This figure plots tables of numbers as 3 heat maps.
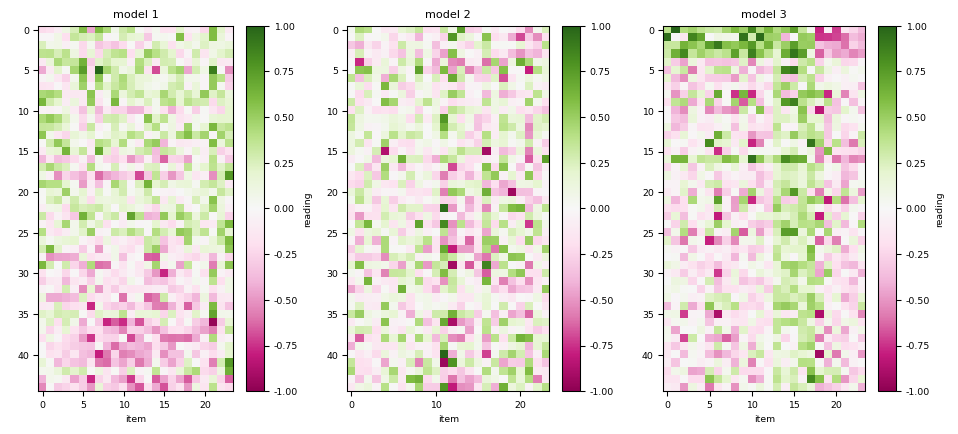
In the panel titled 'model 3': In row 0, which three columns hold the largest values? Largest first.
1, 10, 15
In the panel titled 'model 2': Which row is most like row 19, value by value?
8
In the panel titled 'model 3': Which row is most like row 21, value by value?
8
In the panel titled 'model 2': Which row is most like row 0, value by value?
13
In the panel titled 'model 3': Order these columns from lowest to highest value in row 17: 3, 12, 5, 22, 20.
3, 22, 12, 20, 5
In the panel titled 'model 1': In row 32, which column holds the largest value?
3
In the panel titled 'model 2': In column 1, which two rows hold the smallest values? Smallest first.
4, 38
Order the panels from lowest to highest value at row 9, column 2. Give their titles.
model 2, model 1, model 3
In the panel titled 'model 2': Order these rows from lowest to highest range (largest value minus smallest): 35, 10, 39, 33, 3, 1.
33, 10, 39, 3, 35, 1
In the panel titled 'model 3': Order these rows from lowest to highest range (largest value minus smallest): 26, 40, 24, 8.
24, 26, 40, 8
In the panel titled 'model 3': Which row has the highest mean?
2
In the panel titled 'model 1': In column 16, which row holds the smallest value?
38
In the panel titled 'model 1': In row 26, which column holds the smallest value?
15
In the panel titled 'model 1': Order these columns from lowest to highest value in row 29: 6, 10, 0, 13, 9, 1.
10, 9, 13, 1, 6, 0
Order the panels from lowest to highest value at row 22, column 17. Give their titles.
model 2, model 3, model 1
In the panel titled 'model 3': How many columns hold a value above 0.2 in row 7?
4
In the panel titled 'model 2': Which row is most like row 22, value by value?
40
